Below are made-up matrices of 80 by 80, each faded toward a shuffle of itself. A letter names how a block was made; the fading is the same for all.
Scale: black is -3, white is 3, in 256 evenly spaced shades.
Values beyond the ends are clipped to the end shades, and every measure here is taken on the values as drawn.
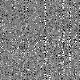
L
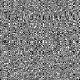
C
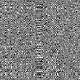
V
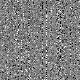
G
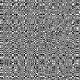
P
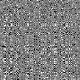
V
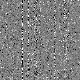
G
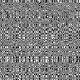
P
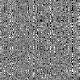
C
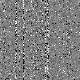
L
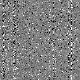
L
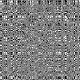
P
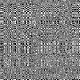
P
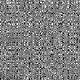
V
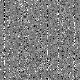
G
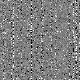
G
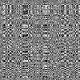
P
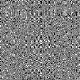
V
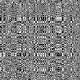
P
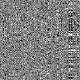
C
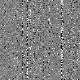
G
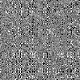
C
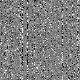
G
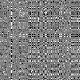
P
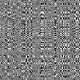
P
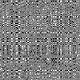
P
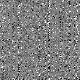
L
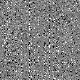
L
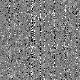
G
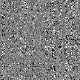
L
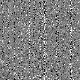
G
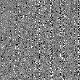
G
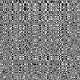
P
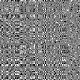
P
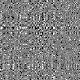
V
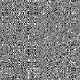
C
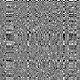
P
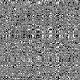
V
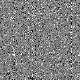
L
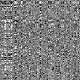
C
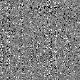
L
